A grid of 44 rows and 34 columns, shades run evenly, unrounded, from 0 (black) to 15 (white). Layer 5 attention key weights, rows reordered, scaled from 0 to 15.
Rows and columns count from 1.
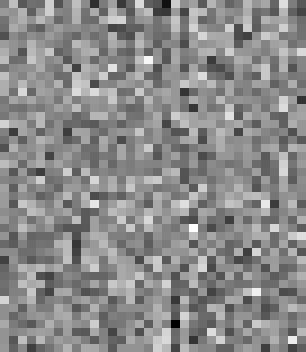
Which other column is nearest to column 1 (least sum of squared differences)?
27
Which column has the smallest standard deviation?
7
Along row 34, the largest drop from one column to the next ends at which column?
24
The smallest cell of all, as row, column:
41, 20
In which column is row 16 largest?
1
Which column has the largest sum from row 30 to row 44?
18
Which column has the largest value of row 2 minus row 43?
22
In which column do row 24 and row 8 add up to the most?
17
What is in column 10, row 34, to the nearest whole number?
9
